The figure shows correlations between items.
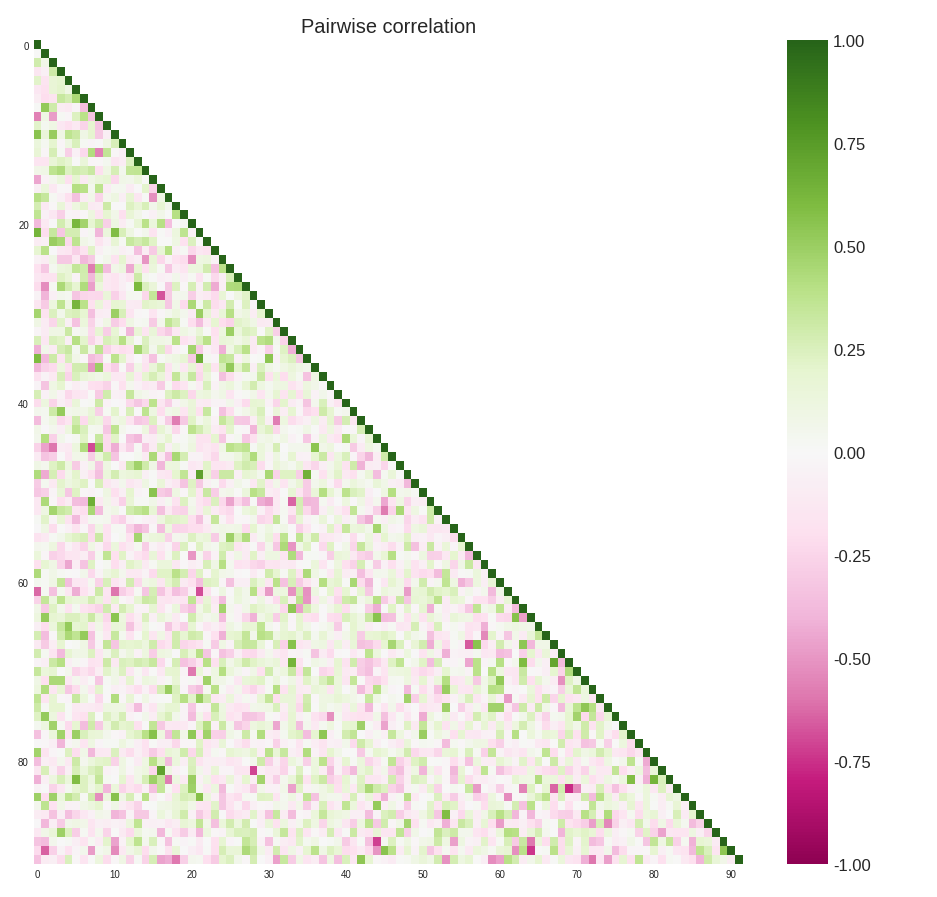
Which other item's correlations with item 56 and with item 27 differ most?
67
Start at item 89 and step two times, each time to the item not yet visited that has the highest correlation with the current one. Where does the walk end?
45
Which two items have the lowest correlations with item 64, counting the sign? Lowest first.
90, 89
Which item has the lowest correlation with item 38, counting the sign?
75
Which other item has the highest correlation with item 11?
33
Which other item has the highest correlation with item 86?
53
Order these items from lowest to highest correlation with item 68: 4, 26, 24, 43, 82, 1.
24, 82, 26, 1, 4, 43
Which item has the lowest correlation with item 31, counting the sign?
42
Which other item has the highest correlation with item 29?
5
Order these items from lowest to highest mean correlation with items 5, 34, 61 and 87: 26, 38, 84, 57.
57, 84, 38, 26
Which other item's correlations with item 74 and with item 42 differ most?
91
